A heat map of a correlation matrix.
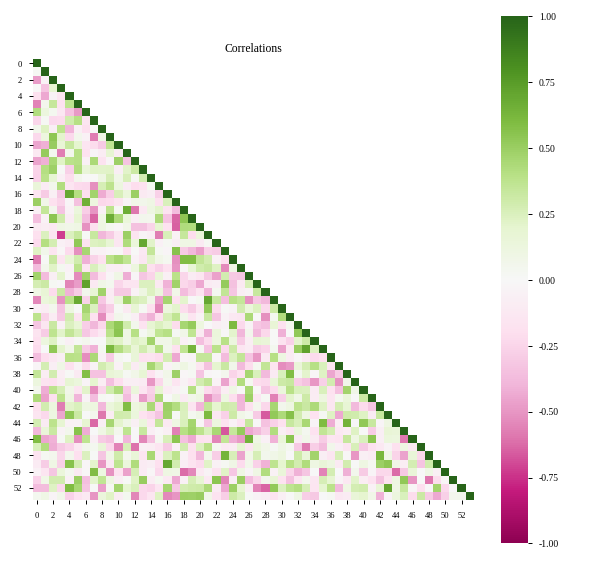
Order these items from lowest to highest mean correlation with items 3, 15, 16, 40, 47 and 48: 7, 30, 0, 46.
7, 30, 0, 46
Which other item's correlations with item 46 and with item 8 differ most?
31
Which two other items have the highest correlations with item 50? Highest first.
7, 28
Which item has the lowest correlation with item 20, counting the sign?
17
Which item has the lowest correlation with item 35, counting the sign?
50
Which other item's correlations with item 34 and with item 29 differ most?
21
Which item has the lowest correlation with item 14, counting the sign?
39
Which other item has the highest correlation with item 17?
6
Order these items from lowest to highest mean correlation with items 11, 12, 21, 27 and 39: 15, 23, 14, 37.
15, 37, 23, 14
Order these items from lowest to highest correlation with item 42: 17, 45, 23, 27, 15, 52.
15, 45, 27, 52, 23, 17
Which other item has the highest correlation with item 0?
46
